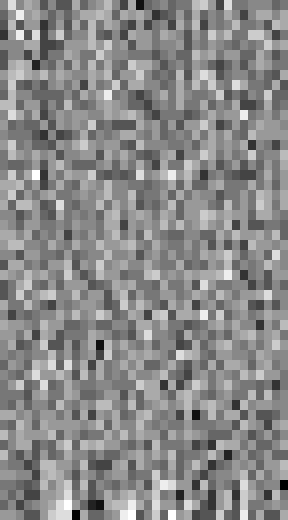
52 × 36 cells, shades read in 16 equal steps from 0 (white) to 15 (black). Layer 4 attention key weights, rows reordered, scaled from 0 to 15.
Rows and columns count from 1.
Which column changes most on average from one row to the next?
3
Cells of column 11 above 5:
40
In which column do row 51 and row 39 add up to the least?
9
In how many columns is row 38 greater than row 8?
17
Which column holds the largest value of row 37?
12
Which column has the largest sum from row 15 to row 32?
6
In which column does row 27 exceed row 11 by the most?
1
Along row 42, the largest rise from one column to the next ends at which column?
25
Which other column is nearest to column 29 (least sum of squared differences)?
15
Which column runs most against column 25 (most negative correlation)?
11
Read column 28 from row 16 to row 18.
8 10 7
